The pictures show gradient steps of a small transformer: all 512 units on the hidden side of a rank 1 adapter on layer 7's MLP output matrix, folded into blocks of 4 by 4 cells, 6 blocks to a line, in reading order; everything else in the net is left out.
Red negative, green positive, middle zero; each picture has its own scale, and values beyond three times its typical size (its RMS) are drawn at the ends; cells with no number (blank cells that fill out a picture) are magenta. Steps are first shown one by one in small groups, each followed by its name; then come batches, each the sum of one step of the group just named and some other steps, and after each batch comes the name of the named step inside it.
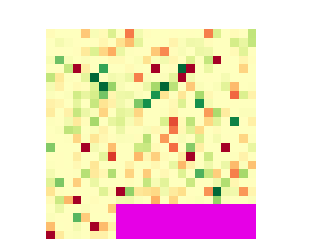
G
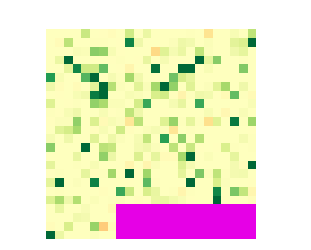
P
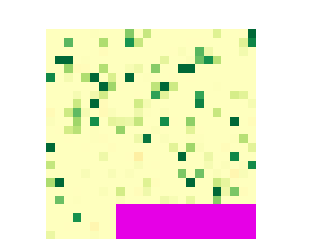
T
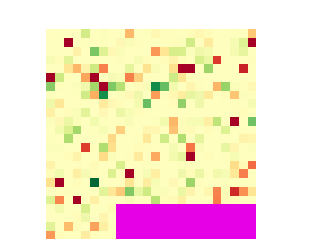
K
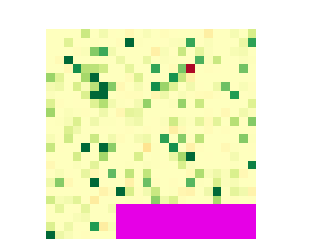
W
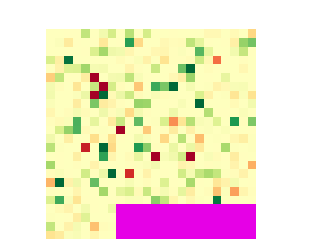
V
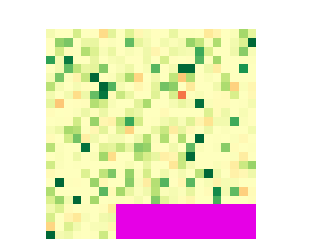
P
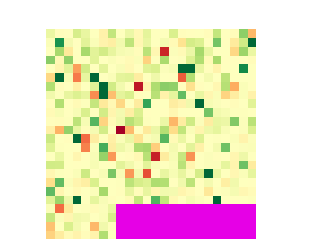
V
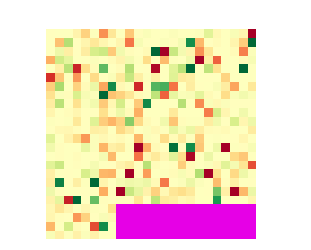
G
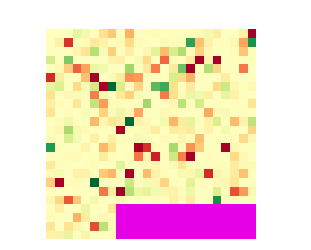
K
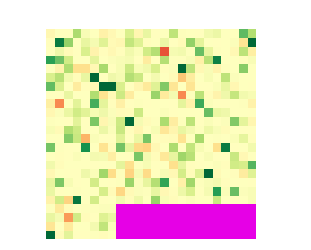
T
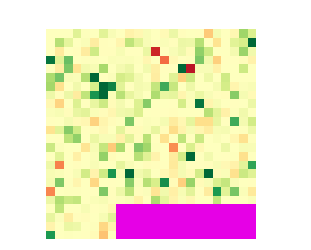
G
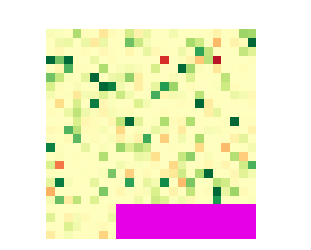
T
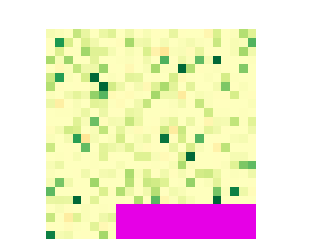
P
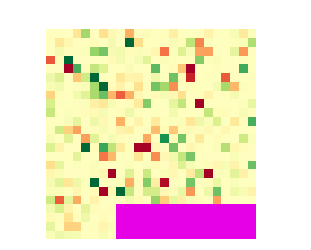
W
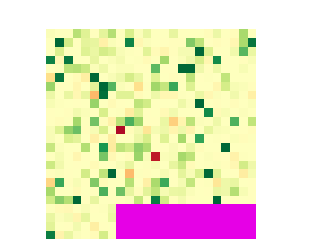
V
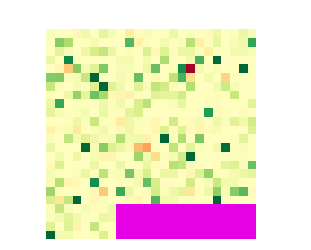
W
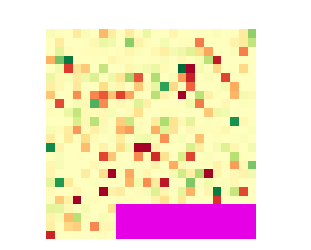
T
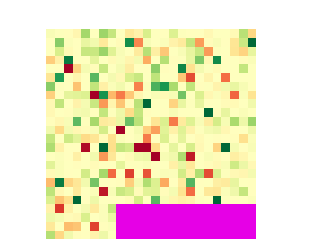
V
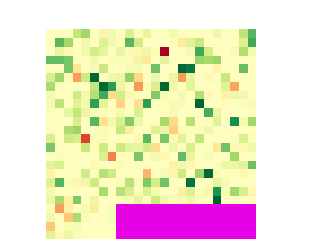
T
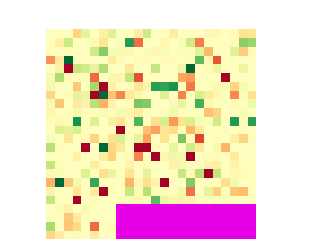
V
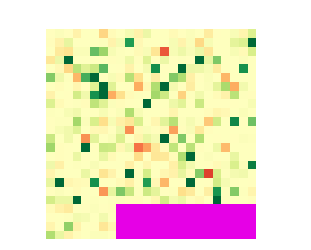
P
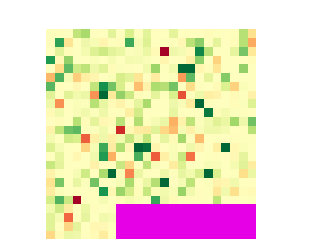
V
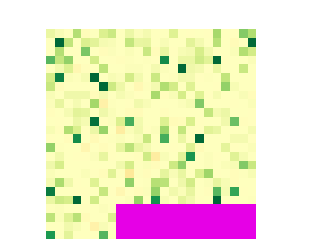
T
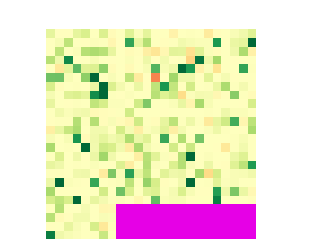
P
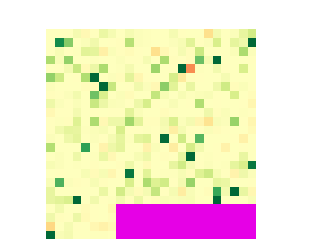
P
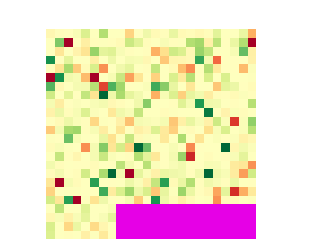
K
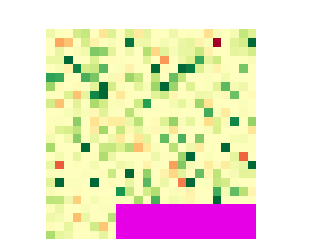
P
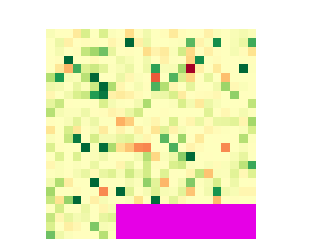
W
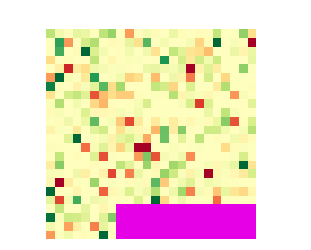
K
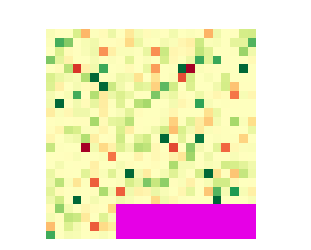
G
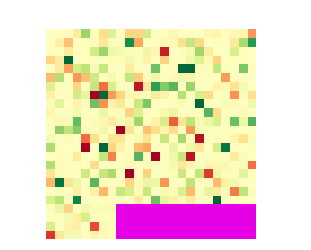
V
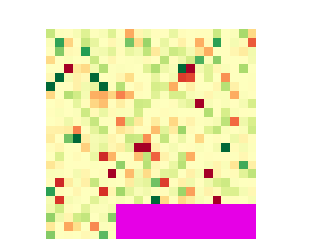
K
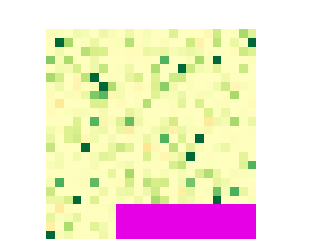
P
